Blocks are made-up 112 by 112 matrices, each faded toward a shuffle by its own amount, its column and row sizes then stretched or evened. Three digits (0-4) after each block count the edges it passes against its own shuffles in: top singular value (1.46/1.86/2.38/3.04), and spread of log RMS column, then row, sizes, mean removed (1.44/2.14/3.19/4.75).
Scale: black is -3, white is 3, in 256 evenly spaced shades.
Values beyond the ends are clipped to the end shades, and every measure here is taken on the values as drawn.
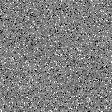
1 0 0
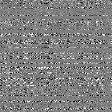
1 2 4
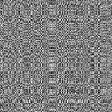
4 3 2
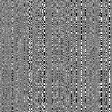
4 4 0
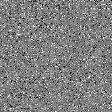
1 0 2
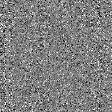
0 2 1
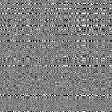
4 1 4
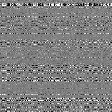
4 0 4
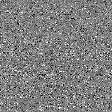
1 0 2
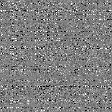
1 2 3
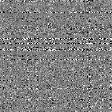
1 2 3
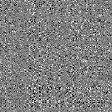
3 2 2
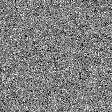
0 0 0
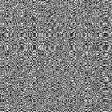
4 2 2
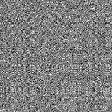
3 0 1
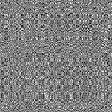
4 1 2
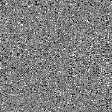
1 2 1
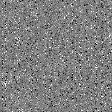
0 2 0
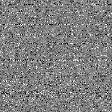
2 0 2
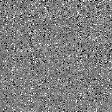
1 2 2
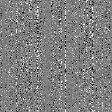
2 3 0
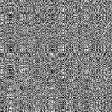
4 2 2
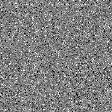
1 1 1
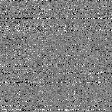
1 1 3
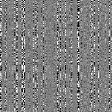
4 4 0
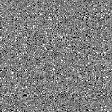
2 1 2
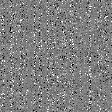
1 3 0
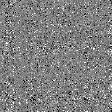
0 2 2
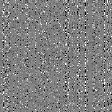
3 3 0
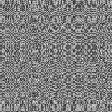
4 0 0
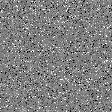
0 0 1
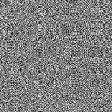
3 1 0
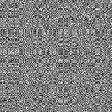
4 0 1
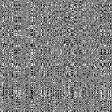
4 3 2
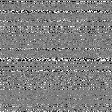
3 0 4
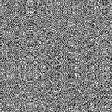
3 0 0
